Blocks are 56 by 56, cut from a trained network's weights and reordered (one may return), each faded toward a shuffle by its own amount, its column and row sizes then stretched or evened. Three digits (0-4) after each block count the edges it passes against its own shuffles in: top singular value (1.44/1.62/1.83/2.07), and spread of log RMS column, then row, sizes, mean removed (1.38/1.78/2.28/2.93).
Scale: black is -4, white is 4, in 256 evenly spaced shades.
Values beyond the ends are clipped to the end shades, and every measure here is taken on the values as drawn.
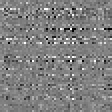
4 2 4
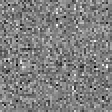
1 3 1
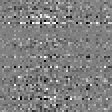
3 3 4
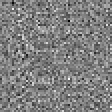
4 2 1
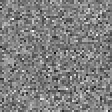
0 0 1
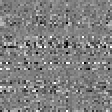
0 2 4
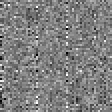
3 3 0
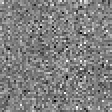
0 2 0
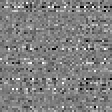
2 1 4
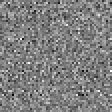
1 0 2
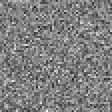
0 0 0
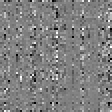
0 4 3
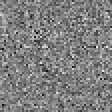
1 0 1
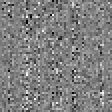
0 4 1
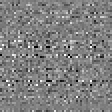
2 1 4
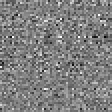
1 1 3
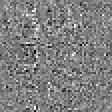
2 2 2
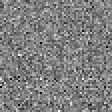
1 1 1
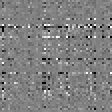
4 3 4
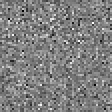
1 2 2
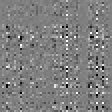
3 4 3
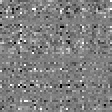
0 2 4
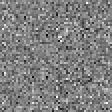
1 2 2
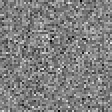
1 0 0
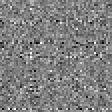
1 1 3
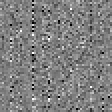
2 3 0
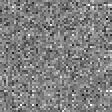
0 2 2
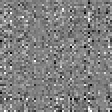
2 4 2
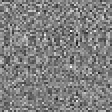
4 0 1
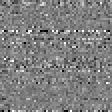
1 0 4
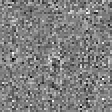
0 2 2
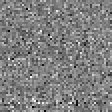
0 0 2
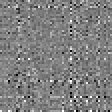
4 3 3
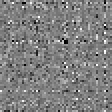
0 3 3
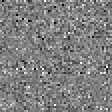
0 1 2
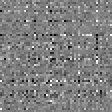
0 2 4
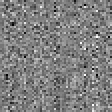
3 3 1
